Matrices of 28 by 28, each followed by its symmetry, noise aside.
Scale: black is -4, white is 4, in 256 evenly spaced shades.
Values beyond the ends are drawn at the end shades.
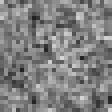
no symmetry.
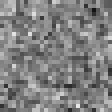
symmetric.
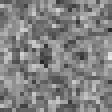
mirrored top to bottom.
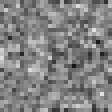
mirrored top to bottom.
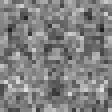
mirrored left to right.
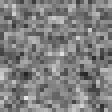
mirrored left to right.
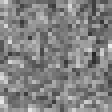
no symmetry.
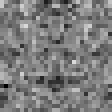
mirrored left to right.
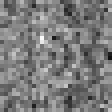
mirrored top to bottom.
